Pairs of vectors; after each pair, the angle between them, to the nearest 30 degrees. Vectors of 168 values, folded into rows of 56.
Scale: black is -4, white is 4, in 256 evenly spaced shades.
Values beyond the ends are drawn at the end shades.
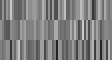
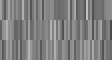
90 degrees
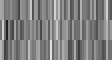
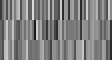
120 degrees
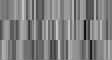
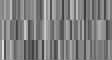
60 degrees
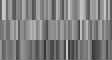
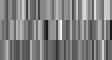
60 degrees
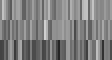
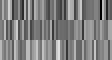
120 degrees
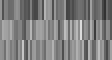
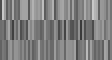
120 degrees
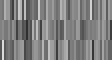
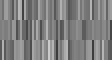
30 degrees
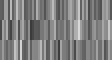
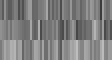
90 degrees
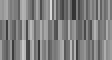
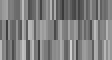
30 degrees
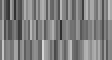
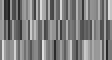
30 degrees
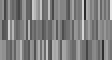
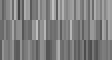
90 degrees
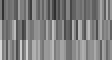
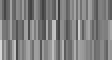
60 degrees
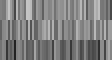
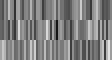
60 degrees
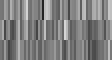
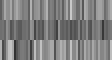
90 degrees
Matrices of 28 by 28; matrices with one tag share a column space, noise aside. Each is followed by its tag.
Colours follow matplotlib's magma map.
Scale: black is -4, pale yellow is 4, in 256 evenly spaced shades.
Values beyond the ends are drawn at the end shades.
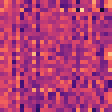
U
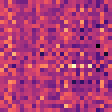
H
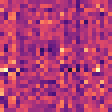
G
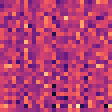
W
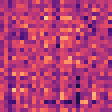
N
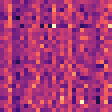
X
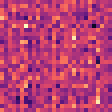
X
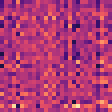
W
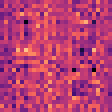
G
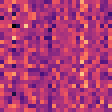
X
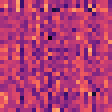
U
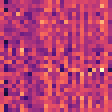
G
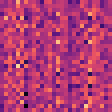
W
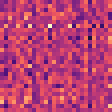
X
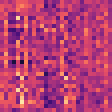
N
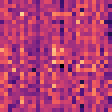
G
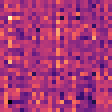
N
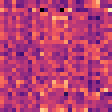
U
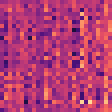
N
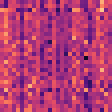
U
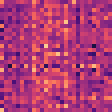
H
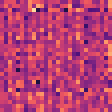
U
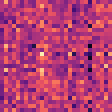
H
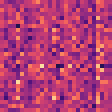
H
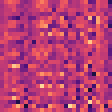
W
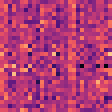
H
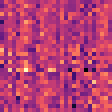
G
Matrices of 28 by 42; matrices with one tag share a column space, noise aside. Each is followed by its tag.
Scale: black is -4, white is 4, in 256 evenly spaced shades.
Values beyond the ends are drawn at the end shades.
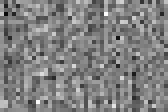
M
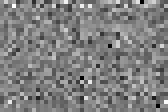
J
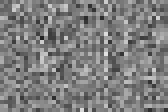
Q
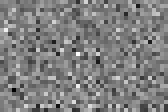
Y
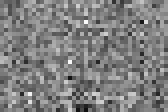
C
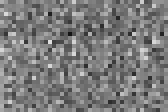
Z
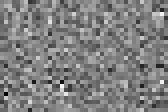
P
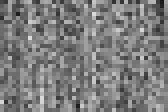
M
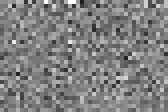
J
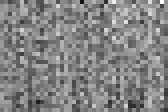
M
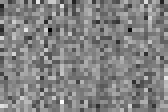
M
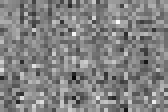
C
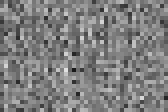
Q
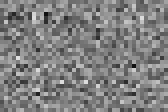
P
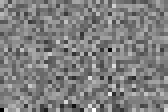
Y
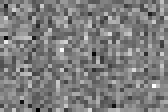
Q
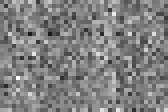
Z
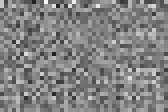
J
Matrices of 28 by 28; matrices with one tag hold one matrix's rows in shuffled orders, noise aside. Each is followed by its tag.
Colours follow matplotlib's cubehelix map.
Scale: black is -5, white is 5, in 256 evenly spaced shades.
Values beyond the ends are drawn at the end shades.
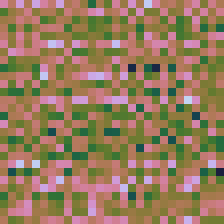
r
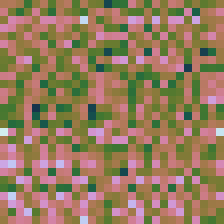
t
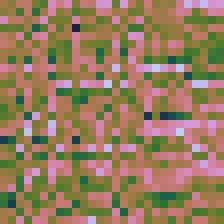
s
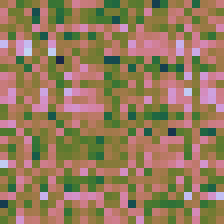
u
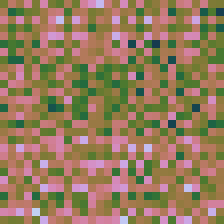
r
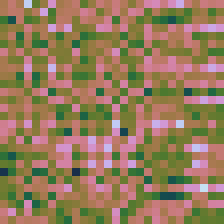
s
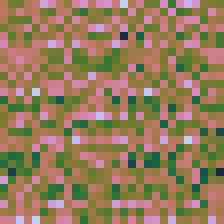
r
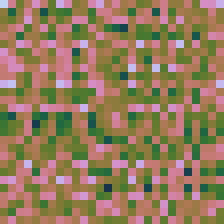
t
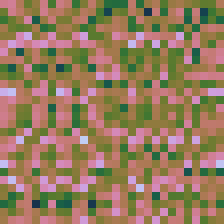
t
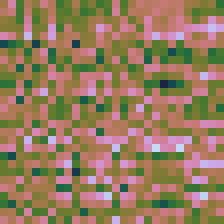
s
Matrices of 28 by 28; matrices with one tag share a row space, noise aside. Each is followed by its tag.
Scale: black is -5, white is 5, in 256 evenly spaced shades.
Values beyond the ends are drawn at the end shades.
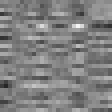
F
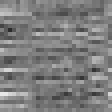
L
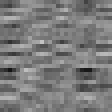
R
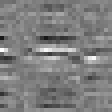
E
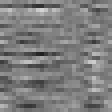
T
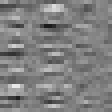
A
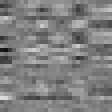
F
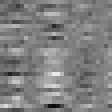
A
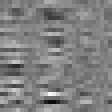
A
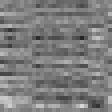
L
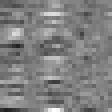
A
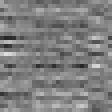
L
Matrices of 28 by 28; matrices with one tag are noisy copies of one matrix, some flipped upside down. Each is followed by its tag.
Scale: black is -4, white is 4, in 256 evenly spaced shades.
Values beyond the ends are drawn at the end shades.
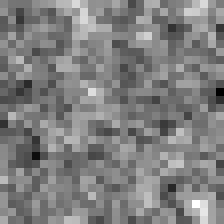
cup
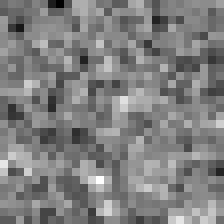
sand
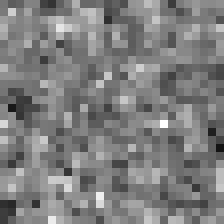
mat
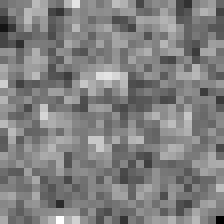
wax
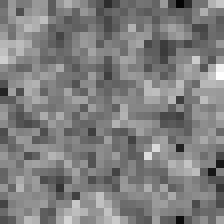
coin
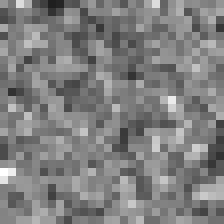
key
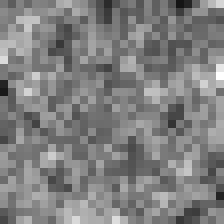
coin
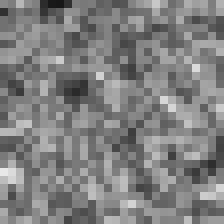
key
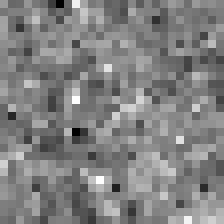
sand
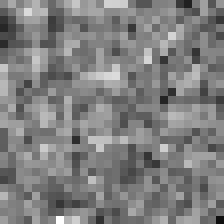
wax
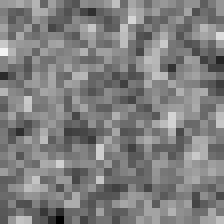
key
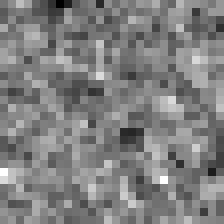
key
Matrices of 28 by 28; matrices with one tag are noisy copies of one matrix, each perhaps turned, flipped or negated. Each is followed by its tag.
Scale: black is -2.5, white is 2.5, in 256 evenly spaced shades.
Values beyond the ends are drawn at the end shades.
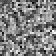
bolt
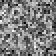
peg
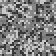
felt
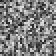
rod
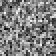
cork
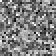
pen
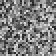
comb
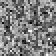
peg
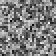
cork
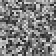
peg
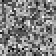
pen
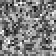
felt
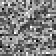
rod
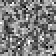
peg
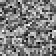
cork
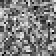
pen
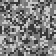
pen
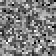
comb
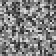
rod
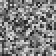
pen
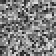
comb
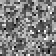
felt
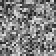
felt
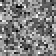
felt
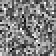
rod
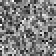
cork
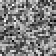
cork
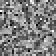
bolt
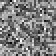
rod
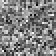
rod
